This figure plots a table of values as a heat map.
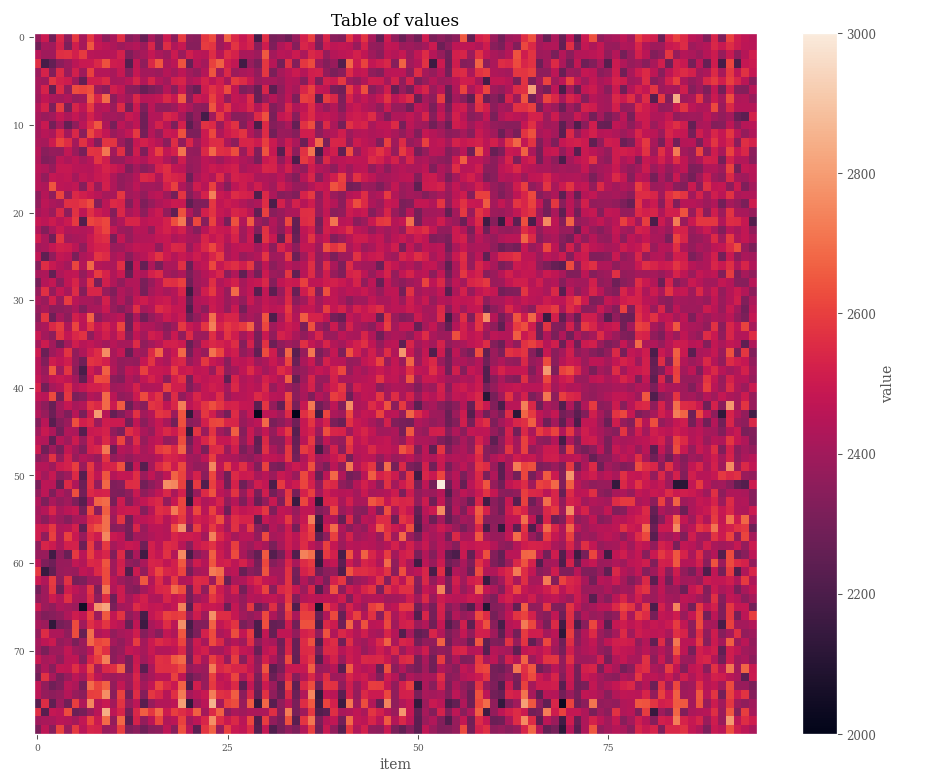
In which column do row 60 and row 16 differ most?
40
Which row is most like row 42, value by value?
78
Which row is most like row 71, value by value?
47
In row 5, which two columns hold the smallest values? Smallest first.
59, 6
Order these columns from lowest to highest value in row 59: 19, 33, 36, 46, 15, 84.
33, 15, 46, 84, 36, 19
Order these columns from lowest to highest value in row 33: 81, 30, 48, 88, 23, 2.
88, 81, 48, 2, 30, 23
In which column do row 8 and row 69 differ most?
65
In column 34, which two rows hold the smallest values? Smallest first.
43, 53
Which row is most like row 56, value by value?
21
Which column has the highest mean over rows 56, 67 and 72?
19
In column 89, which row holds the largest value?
56
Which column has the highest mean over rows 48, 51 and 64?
53
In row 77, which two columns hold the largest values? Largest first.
9, 48
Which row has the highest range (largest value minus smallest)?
51
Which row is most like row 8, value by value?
4
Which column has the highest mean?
23
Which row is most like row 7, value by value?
69
